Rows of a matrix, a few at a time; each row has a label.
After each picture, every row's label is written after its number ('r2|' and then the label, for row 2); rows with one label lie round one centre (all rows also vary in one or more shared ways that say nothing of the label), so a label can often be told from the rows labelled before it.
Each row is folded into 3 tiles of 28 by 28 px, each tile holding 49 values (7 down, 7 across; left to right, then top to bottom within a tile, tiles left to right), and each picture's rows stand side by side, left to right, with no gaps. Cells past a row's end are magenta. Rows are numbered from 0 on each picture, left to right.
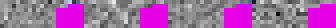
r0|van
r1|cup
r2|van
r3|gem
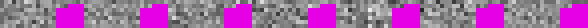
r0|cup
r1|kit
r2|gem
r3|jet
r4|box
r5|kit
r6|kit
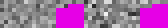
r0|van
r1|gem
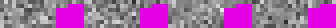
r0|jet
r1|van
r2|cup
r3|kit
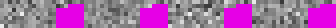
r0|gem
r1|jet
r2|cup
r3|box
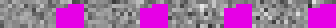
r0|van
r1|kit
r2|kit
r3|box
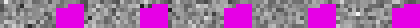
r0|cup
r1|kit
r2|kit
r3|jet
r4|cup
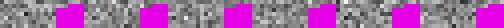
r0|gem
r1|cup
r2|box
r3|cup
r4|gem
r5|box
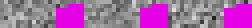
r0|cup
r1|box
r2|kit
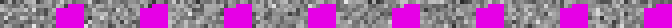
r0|van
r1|cup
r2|gem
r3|van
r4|box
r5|box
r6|van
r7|van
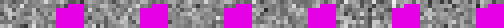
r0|van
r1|kit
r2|cup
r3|box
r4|kit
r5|van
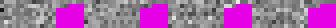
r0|kit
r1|cup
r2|van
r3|box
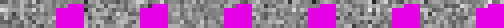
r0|gem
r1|kit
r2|van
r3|gem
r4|gem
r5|box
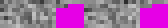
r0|box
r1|box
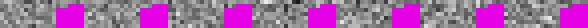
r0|kit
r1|box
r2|jet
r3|box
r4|cup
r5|cup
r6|jet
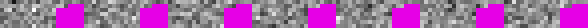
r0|kit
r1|cup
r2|box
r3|gem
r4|gem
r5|gem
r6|kit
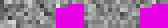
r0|cup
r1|van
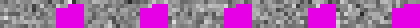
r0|van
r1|box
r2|kit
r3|jet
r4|jet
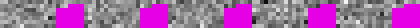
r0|jet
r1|van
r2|cup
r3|cup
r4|kit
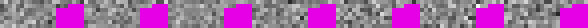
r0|cup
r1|box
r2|kit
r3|gem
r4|jet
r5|jet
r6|gem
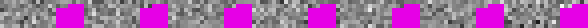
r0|box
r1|van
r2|gem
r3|gem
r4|kit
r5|box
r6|jet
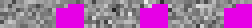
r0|cup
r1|jet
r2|kit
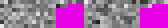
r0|cup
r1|box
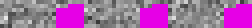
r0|gem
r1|box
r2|van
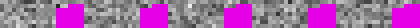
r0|kit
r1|box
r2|van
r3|gem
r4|kit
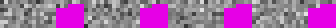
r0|gem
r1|van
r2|gem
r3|cup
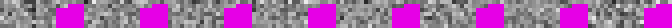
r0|kit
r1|kit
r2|kit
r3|kit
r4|kit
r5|box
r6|box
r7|kit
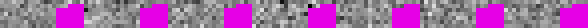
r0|box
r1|kit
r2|kit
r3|gem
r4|box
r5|jet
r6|gem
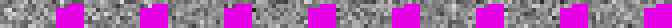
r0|van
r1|box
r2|van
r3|kit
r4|kit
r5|box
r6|jet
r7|jet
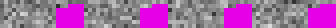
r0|kit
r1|jet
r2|kit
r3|box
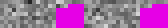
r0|kit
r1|kit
